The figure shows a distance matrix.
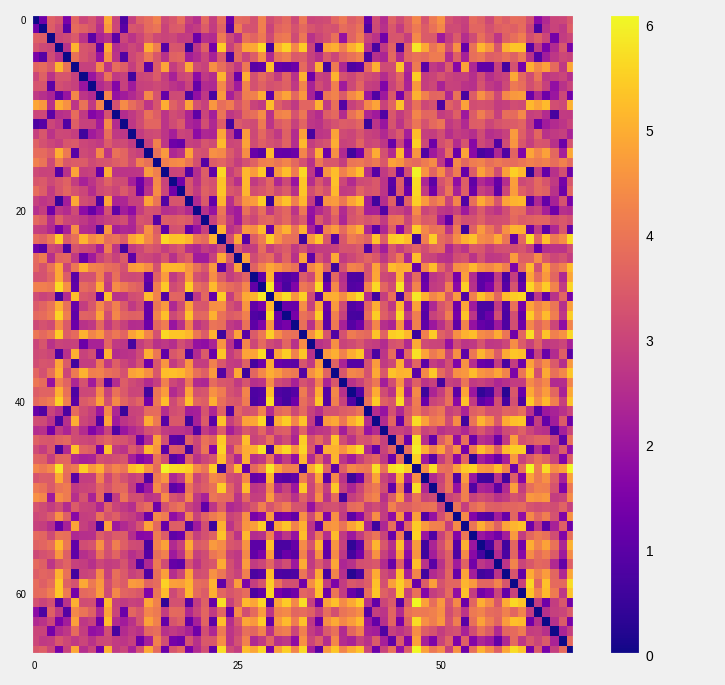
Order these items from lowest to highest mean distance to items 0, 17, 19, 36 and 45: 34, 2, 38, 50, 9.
34, 2, 38, 50, 9
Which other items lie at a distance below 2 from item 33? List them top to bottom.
23, 26, 37, 47, 59
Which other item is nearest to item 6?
12
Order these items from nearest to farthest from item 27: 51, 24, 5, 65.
5, 65, 24, 51
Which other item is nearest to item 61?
16
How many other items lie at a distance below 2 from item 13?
8
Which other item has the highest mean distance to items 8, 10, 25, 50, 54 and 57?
47
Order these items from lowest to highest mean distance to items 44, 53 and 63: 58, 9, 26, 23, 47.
58, 9, 26, 23, 47
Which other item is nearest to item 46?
54
